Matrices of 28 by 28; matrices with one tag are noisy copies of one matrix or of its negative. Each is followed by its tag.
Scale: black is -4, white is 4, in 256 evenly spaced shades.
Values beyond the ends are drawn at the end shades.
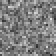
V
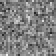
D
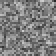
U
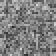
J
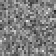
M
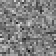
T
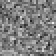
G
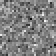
D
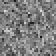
T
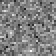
T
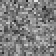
M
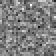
U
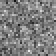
T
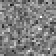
G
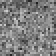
J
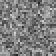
M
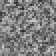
U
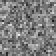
D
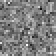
D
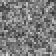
D
